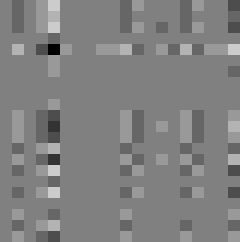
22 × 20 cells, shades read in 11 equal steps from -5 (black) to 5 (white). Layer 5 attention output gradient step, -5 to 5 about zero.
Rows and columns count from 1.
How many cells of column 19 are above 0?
1
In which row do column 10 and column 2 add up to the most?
5
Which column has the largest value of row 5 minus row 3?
20
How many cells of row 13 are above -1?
16
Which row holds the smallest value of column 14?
3
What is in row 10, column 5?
1
